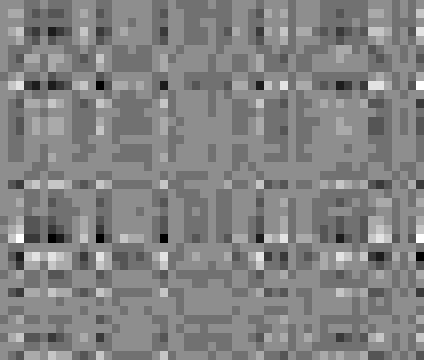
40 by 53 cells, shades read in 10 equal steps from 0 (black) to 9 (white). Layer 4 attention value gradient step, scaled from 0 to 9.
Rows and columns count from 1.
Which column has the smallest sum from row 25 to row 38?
13
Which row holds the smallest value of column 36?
29
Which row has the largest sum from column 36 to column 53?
27
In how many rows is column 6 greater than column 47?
14
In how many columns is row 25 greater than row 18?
22
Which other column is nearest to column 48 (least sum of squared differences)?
3
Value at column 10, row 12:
4
